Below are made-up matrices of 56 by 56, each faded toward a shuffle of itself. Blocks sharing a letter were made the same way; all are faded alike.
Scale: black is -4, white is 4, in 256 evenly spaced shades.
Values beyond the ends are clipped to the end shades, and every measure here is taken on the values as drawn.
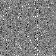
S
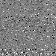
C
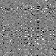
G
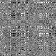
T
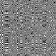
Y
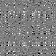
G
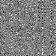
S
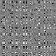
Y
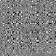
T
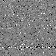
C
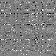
G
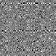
T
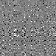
G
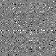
T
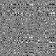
T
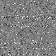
C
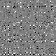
G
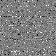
C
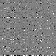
G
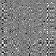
Y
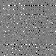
G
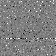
C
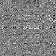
T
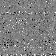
C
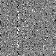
S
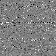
C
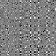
Y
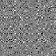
T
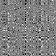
Y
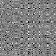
Y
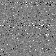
C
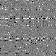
G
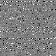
G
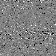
C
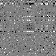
G
